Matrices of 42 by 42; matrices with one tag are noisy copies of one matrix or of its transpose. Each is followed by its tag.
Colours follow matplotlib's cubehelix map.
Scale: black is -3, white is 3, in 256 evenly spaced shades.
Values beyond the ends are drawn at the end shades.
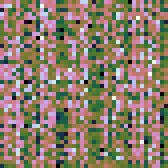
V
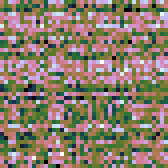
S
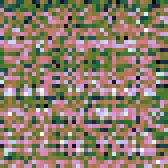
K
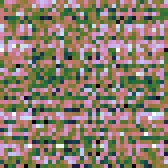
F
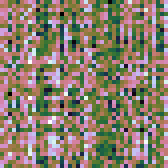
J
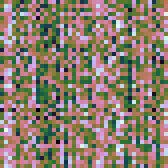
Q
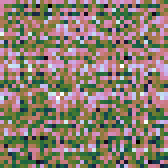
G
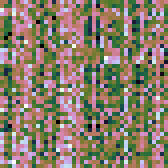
S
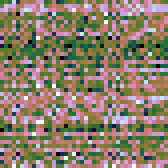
Q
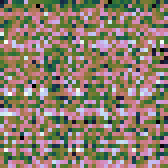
K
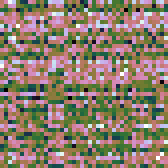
S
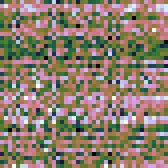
Q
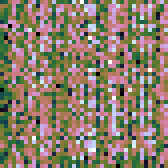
K
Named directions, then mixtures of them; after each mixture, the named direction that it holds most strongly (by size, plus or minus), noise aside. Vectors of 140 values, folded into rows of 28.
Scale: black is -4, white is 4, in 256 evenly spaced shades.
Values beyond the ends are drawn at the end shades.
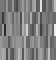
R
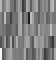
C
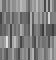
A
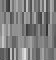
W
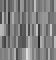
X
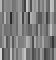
C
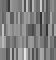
W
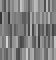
A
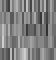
W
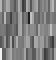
C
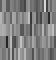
A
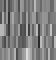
X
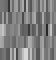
W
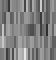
W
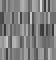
A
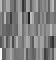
C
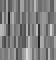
X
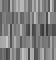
A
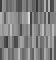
A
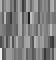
C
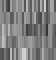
W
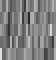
C
